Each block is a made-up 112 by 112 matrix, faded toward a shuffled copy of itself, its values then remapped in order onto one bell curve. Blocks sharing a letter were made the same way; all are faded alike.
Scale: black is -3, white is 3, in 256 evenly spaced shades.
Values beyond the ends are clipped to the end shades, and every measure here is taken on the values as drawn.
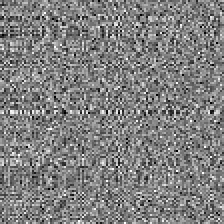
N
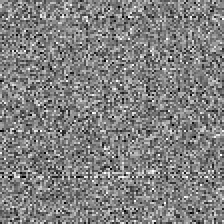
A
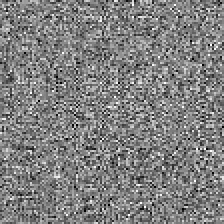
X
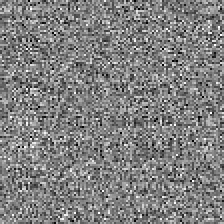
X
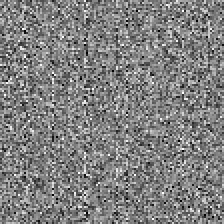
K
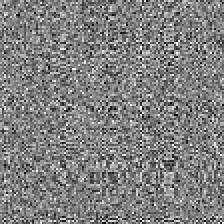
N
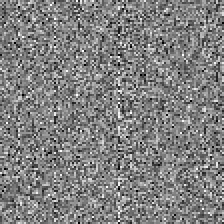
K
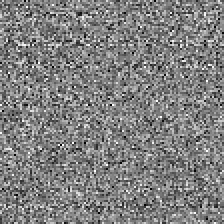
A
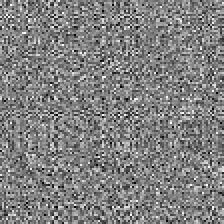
N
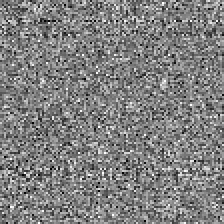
A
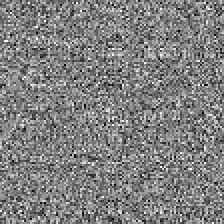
X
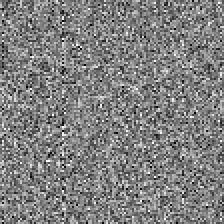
K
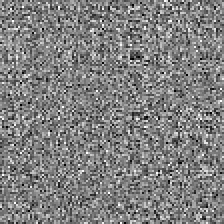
X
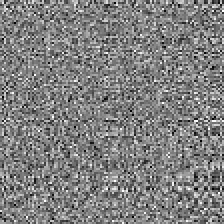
N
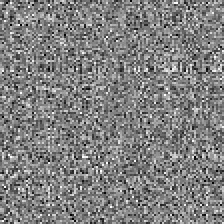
X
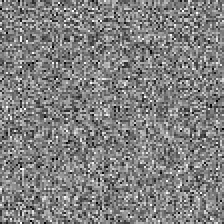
X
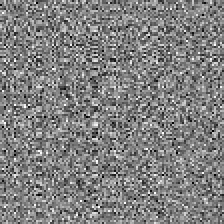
N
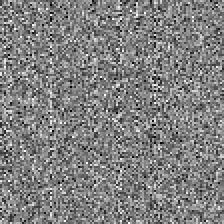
K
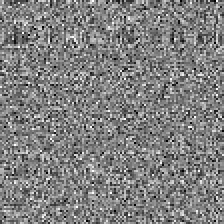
X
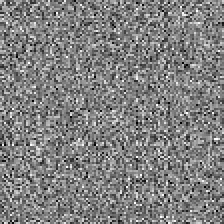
X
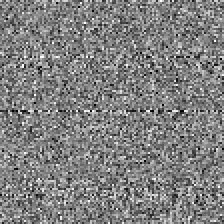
A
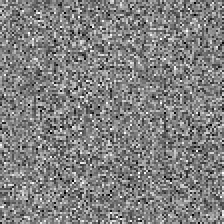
K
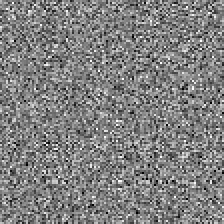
X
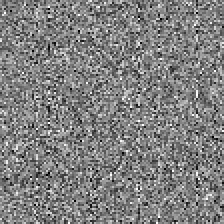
K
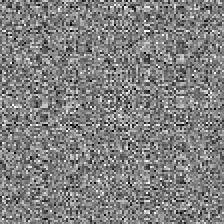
N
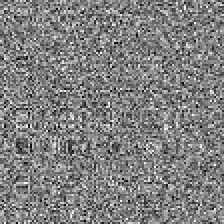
X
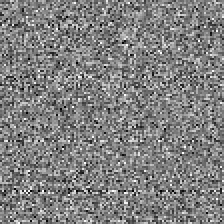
A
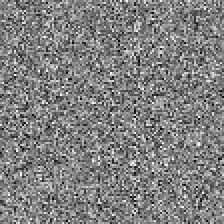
K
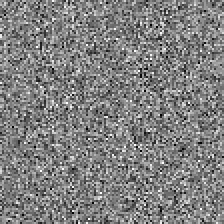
K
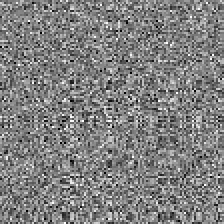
N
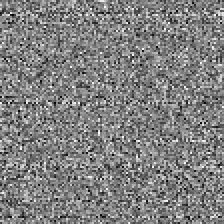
A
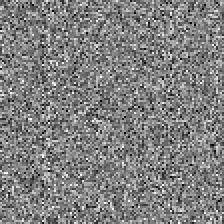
K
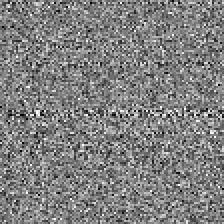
A
